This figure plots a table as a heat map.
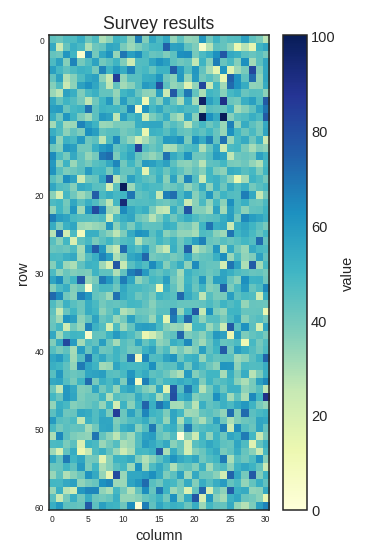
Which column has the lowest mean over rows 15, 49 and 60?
12
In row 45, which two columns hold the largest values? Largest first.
17, 19
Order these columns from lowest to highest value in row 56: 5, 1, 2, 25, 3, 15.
2, 3, 1, 15, 5, 25
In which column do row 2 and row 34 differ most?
4
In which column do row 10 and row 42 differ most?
21
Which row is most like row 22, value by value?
27
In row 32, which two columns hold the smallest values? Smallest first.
5, 15
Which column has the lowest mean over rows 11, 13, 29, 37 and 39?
8
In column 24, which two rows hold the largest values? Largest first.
10, 8
